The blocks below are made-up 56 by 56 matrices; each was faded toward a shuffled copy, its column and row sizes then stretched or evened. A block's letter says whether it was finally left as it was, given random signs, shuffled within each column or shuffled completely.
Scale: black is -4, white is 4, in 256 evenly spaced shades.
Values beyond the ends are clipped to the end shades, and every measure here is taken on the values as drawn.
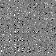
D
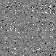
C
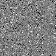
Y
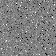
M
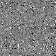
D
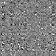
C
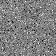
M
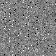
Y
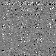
D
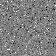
M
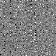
C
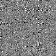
D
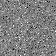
M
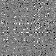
C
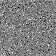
M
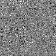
D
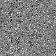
Y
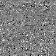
D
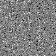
Y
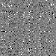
C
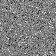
M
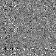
D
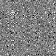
C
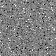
M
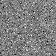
M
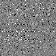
C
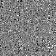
D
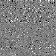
C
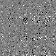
D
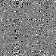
C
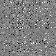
D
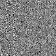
Y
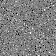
M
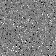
M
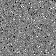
M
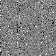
Y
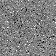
M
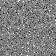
M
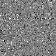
D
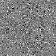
C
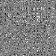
C
